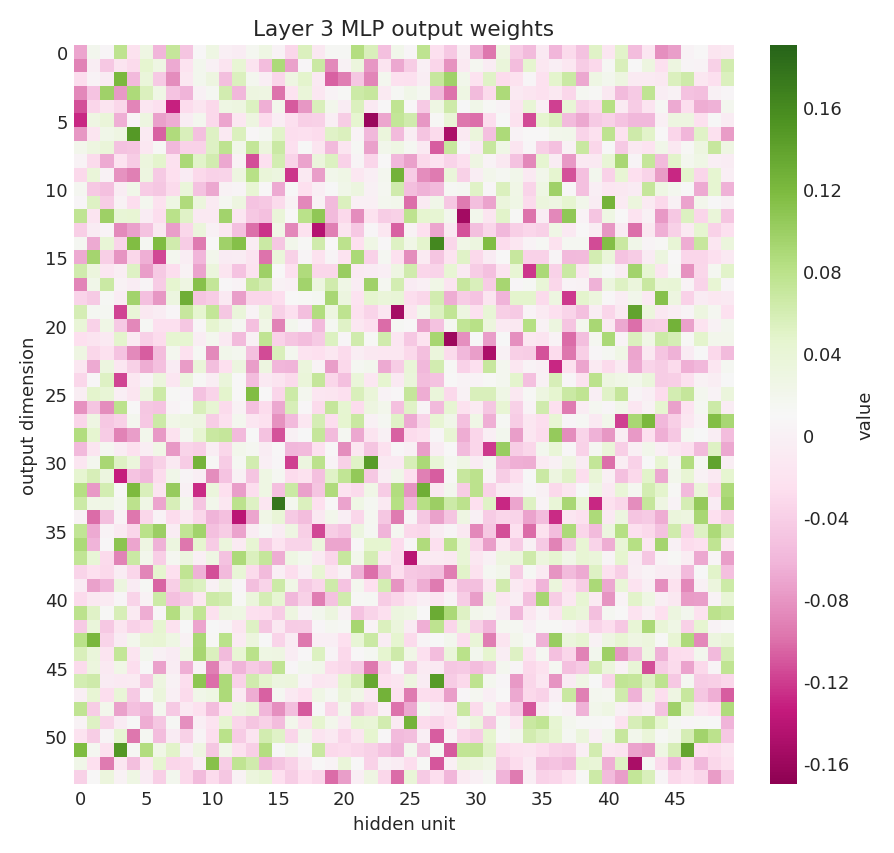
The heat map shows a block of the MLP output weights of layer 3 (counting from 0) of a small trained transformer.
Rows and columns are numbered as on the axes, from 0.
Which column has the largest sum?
43
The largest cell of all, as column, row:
15, 33
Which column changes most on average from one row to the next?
27
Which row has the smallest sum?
13
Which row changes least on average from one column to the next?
41
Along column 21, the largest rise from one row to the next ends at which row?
42
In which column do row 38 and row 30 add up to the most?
48
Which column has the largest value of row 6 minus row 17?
4
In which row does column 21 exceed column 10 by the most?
31
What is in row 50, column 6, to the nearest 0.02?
-0.06
